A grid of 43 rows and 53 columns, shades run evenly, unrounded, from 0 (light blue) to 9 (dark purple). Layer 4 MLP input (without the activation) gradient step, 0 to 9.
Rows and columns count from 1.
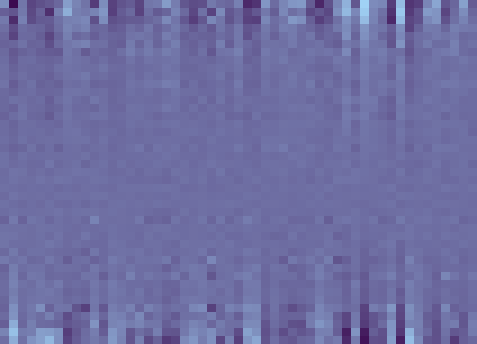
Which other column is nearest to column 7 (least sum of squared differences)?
40
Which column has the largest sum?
6
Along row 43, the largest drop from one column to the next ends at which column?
46
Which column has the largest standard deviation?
41
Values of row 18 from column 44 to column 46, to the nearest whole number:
5 4 5
